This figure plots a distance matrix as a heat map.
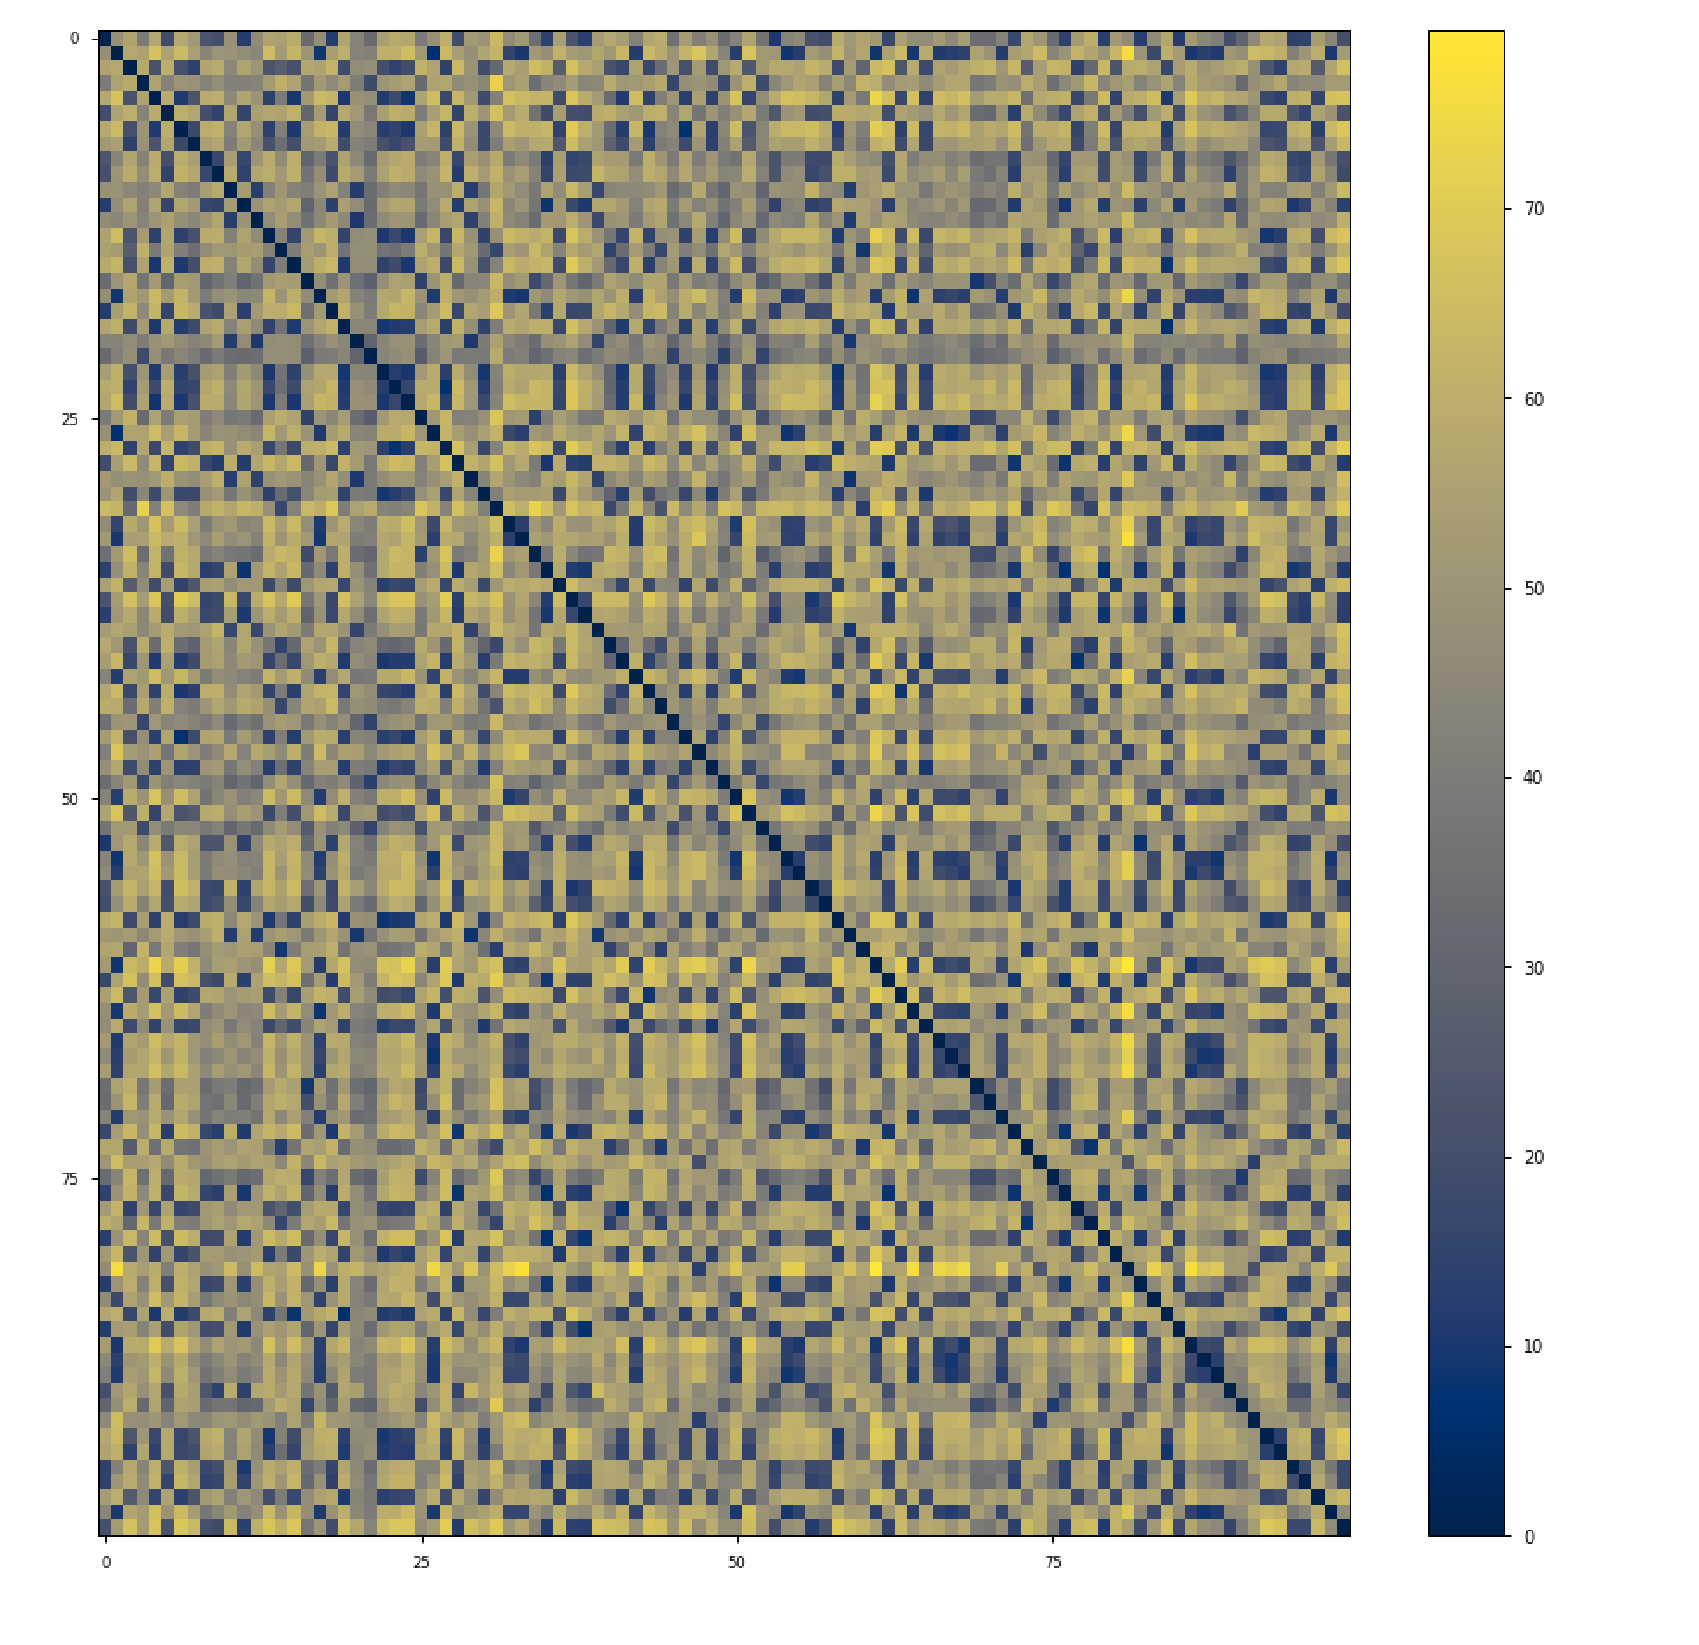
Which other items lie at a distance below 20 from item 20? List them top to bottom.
10, 12, 29, 39, 59
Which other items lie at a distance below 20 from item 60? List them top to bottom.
14, 31, 40, 44, 73, 78
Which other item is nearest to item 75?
90
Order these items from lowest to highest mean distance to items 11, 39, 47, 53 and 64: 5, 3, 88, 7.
5, 88, 3, 7
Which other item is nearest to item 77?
41
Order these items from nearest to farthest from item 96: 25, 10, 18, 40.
40, 10, 25, 18
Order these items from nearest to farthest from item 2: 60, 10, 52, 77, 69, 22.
77, 22, 60, 10, 52, 69
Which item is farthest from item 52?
31
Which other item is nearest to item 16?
69
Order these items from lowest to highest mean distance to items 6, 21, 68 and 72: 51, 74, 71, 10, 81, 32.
71, 32, 10, 51, 74, 81
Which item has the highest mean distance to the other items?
81
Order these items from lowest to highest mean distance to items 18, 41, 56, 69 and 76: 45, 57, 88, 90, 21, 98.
57, 98, 90, 21, 45, 88
